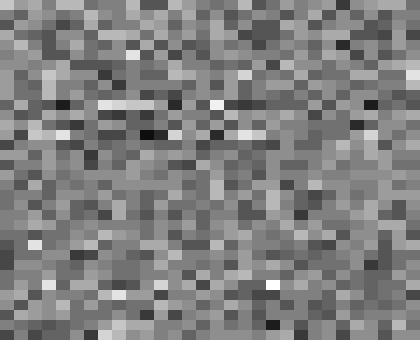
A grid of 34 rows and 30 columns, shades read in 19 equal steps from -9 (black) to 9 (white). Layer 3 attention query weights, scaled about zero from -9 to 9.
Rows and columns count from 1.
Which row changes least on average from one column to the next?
18
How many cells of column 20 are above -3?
27
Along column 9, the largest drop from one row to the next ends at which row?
12
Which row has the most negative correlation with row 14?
11
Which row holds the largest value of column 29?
33
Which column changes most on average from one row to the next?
8
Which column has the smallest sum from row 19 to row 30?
1
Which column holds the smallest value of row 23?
15
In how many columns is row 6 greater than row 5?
14
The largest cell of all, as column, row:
20, 29
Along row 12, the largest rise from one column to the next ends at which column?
17
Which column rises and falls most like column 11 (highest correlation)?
16
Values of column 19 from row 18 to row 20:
-3 2 -1
